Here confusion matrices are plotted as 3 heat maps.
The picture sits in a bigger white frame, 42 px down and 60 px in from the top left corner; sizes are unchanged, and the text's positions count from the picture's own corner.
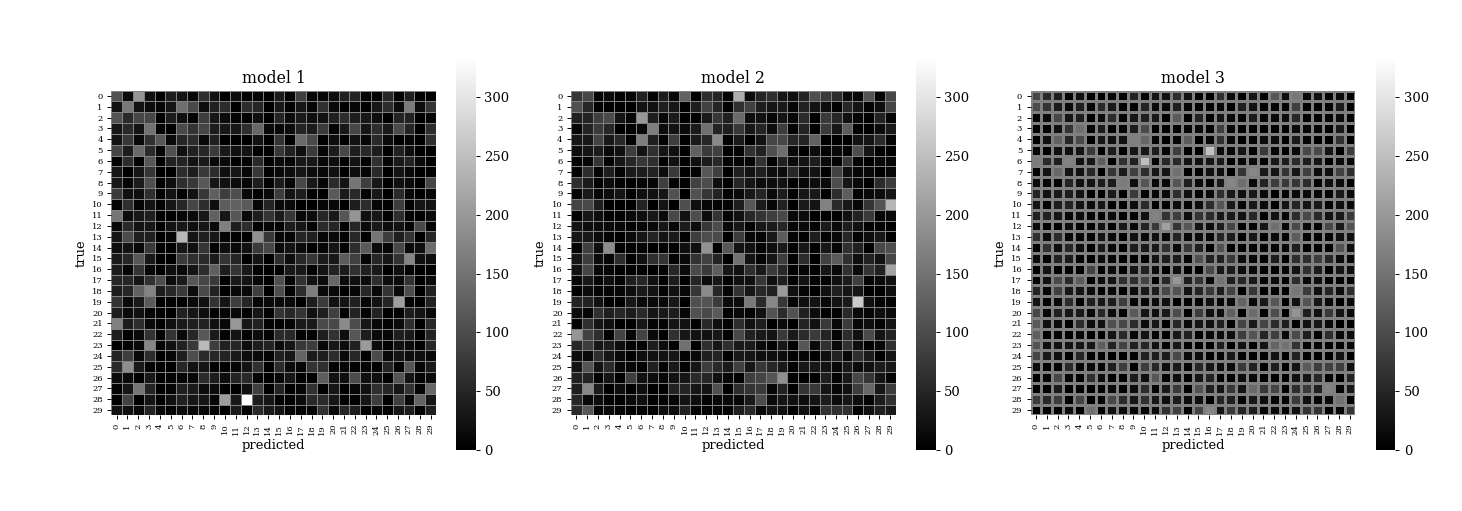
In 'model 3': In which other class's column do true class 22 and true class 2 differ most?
0
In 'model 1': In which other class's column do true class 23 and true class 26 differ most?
8
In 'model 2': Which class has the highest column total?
12
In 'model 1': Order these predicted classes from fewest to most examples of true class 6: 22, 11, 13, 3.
11, 22, 13, 3
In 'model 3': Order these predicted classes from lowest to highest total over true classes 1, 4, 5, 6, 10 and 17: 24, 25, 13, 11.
11, 25, 24, 13
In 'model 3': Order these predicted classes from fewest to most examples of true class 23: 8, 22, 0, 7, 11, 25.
25, 11, 7, 8, 0, 22
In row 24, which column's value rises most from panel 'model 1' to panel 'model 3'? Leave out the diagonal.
13
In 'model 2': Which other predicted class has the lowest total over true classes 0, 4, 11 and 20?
14
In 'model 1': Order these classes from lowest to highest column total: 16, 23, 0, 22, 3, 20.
16, 23, 20, 0, 22, 3
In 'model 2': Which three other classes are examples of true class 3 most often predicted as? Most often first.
7, 12, 25
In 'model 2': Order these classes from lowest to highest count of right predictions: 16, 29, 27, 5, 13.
29, 16, 5, 13, 27
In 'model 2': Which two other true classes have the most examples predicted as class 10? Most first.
23, 0
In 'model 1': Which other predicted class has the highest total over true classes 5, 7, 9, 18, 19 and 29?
3
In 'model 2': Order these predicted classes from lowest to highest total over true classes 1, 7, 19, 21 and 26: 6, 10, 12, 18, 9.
10, 6, 9, 18, 12
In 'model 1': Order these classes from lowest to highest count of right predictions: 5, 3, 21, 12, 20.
12, 20, 5, 3, 21
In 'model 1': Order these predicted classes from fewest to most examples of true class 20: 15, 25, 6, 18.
25, 18, 6, 15
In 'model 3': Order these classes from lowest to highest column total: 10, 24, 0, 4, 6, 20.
6, 4, 20, 0, 10, 24
